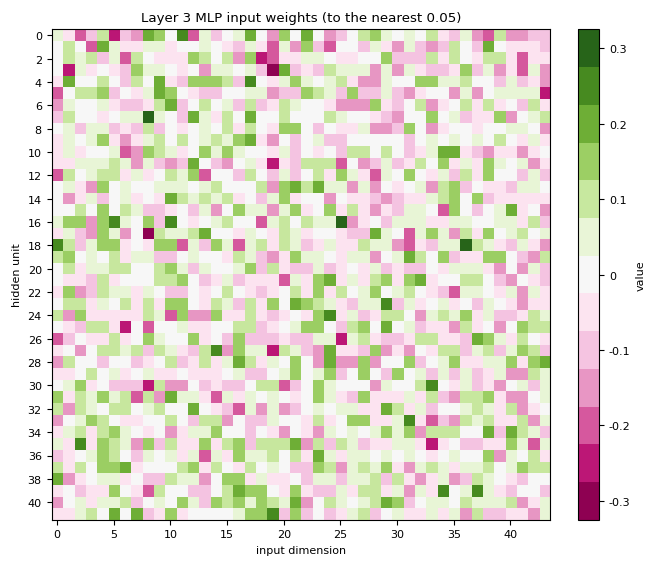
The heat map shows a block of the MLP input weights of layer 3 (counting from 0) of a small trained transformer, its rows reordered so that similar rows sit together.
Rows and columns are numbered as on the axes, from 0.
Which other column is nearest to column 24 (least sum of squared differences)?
42
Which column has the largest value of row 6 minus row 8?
28
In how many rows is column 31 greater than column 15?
17
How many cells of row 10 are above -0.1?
36
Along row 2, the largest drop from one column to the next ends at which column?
18
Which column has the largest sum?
4
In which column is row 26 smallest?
25
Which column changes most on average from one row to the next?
33
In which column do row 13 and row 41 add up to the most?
21
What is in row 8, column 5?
-0.1
